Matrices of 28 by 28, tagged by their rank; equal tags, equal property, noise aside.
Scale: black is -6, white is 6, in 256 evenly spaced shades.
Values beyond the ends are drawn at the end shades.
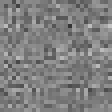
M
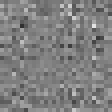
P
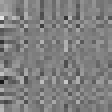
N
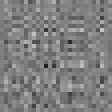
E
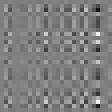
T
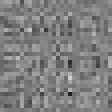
E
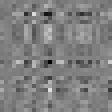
N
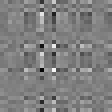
T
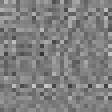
P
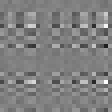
T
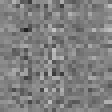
P
